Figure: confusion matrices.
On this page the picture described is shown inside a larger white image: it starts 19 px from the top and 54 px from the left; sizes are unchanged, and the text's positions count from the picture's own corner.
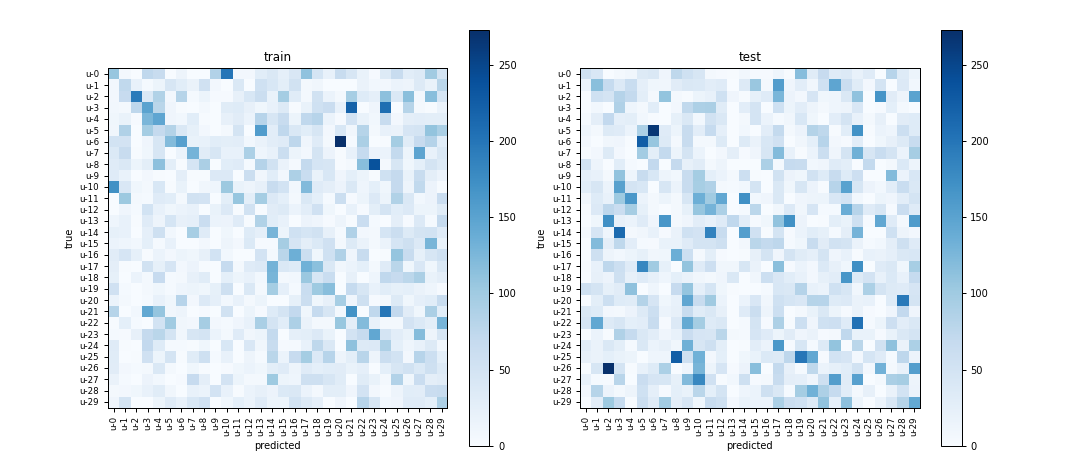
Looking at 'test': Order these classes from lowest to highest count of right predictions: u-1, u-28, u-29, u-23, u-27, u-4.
u-4, u-28, u-23, u-27, u-1, u-29
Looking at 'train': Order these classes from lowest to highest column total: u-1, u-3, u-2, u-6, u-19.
u-2, u-6, u-1, u-19, u-3
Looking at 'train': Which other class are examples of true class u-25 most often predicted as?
u-17
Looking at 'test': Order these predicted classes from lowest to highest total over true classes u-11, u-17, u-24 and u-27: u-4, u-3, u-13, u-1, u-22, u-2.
u-13, u-1, u-2, u-4, u-3, u-22
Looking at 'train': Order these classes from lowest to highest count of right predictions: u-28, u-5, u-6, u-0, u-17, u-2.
u-28, u-5, u-0, u-17, u-6, u-2
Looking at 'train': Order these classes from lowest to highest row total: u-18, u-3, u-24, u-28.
u-28, u-24, u-18, u-3
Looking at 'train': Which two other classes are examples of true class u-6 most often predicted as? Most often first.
u-20, u-5
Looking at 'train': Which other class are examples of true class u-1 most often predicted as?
u-29
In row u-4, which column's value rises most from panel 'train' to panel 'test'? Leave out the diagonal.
u-2
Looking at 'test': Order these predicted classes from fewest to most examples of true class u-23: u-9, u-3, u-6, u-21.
u-21, u-6, u-9, u-3
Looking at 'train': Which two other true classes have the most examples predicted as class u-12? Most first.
u-7, u-9
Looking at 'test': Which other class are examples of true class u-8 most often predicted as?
u-16
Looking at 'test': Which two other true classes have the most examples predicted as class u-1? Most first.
u-22, u-15
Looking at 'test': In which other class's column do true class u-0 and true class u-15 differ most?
u-19
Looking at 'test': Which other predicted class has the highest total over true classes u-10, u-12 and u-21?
u-23
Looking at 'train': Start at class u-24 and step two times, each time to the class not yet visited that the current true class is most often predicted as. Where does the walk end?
u-3
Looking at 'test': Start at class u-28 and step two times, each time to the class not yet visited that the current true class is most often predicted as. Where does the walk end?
u-9
